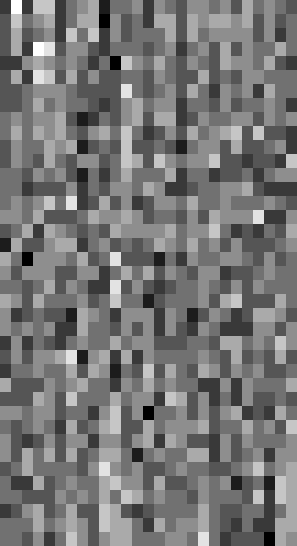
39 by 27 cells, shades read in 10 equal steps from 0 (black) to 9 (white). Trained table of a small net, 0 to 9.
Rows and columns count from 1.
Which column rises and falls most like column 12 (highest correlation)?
6
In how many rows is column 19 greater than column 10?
20
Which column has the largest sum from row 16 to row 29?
16
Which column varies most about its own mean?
11
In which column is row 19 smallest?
3
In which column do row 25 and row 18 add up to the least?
1
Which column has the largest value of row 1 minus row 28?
2
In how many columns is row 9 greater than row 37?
12
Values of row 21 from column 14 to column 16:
3 2 3
